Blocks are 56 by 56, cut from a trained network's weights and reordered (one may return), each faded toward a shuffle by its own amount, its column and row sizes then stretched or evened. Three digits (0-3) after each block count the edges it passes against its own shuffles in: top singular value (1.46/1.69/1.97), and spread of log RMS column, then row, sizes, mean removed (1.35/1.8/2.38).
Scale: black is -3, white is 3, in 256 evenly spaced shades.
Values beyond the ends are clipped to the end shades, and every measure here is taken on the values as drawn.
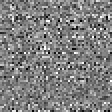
1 1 3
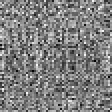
3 1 0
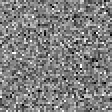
0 0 0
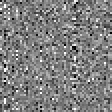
1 3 0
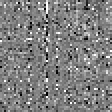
1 3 2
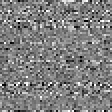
2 0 3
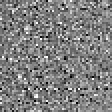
0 1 2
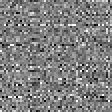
2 1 3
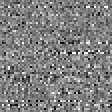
1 1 3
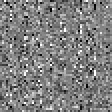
0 3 0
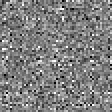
1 2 2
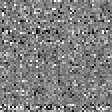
0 1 3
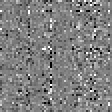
1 3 2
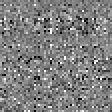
1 2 3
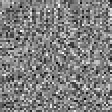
2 0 0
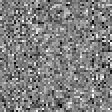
1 2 0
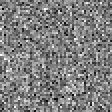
1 0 0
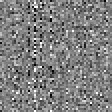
1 3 0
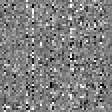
0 3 2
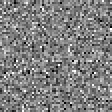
1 1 1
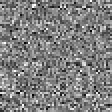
2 0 2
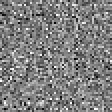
2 1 2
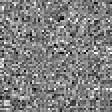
1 1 2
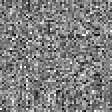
2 1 0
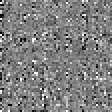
0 3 2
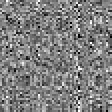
3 3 0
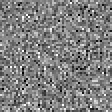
2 1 1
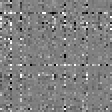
1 3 3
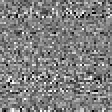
1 0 3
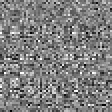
3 0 3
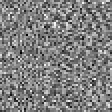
3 1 0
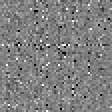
0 2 0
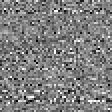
1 0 3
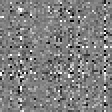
1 3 2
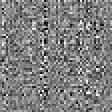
3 3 2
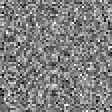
2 0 0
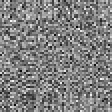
3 0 0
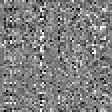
2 3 1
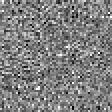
2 1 1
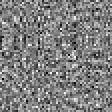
3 2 0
